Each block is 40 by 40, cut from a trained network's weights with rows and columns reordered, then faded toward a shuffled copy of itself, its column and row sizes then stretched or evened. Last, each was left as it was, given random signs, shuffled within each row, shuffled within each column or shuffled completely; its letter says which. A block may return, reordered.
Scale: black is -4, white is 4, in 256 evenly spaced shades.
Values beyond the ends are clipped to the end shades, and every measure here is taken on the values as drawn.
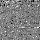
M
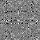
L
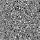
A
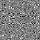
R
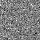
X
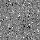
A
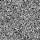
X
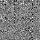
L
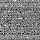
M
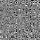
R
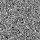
X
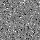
X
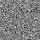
M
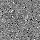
X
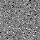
A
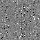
A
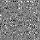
R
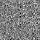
L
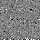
M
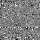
M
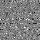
M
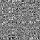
R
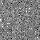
A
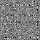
L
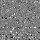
M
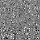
L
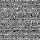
R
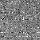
L
